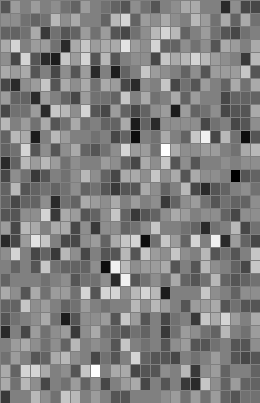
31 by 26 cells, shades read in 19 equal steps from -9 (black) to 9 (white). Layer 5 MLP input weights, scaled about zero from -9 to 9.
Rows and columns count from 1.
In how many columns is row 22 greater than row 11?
9
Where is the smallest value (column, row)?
24, 14
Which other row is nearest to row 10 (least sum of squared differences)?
27
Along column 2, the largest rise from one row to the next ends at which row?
20
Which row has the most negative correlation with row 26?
12
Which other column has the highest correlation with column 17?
3
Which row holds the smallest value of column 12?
6
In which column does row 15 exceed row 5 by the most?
2
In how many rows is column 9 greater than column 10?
16
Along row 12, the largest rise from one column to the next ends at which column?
17
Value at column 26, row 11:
-3
